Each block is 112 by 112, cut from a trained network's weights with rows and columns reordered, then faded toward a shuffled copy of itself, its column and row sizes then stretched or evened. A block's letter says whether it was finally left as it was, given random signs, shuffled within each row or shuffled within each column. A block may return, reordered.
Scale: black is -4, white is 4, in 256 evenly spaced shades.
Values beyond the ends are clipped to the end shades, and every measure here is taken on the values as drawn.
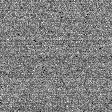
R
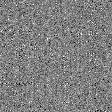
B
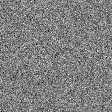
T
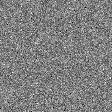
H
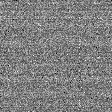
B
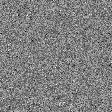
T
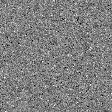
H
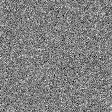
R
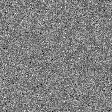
H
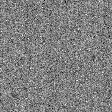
H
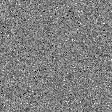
R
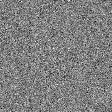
H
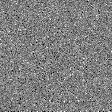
T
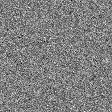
H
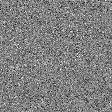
R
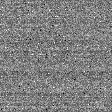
B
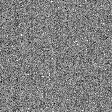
H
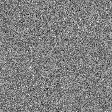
T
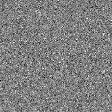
B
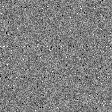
T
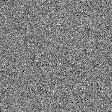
T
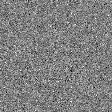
T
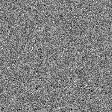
T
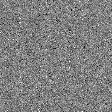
T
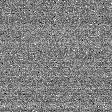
R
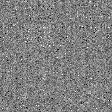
B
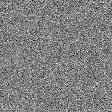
T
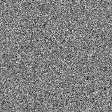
T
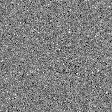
H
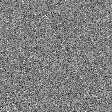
B
